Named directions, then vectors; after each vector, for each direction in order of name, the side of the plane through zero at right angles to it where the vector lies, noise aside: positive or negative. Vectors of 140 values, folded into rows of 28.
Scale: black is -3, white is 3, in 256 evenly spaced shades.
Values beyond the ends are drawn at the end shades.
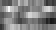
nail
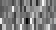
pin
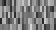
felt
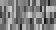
negative, positive, negative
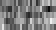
positive, negative, positive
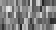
negative, positive, negative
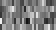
negative, positive, positive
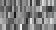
positive, negative, positive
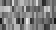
positive, positive, negative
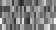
negative, negative, positive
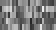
negative, positive, negative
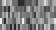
negative, negative, positive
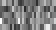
negative, negative, positive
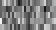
negative, negative, positive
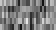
negative, negative, negative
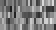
positive, negative, positive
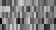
positive, positive, negative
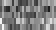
negative, negative, positive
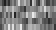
positive, positive, positive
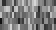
positive, positive, negative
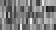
positive, negative, positive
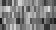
positive, positive, negative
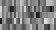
positive, negative, negative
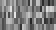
negative, positive, negative
